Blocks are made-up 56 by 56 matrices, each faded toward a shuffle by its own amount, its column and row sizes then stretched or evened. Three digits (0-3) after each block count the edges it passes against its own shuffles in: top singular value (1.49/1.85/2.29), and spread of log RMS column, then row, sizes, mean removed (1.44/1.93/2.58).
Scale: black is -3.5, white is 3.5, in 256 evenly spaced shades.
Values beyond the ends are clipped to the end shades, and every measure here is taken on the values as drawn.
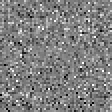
1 0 0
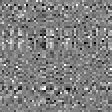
3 0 2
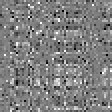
3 2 0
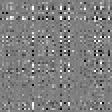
3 3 3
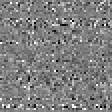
1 1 3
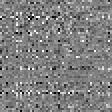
2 2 3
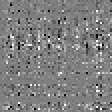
0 3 3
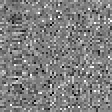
2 0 0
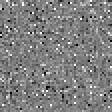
0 1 1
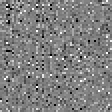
1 2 0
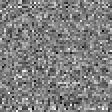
2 0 2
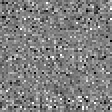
0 0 2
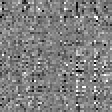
2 2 2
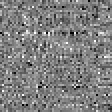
2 0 2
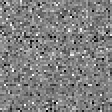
0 0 2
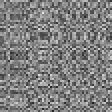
3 2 1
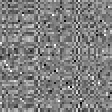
3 1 0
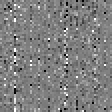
1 3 0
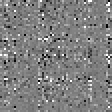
1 3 2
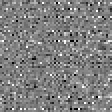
2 0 3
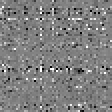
2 1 3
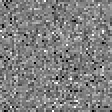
0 1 1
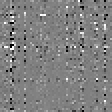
1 3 2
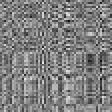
3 3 1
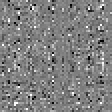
1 3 1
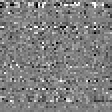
2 1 3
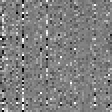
2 3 0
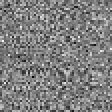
2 0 1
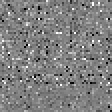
0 1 2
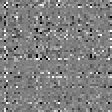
2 2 3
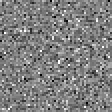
0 0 0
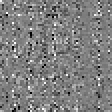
0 3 1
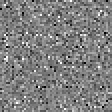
1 0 1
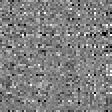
1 2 3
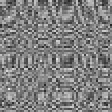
3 1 2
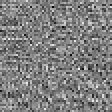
2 1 1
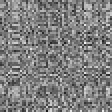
3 1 1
